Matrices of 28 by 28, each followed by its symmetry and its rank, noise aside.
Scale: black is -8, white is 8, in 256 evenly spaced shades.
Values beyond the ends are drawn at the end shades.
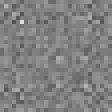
symmetric, rank four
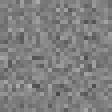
no symmetry, rank six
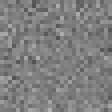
antisymmetric, rank eight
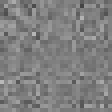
no symmetry, rank four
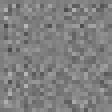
no symmetry, rank four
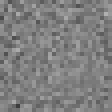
no symmetry, rank eight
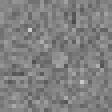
symmetric, rank six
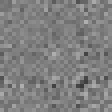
symmetric, rank four
